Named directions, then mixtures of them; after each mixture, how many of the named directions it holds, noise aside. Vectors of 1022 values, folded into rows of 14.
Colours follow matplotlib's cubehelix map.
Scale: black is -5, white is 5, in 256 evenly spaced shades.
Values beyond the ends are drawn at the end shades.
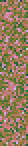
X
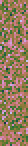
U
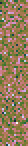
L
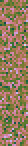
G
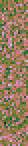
three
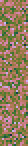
one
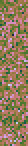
three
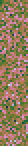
four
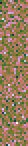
one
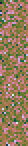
one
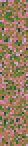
two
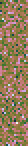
one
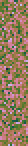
two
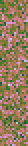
three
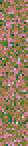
two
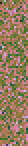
three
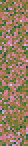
three
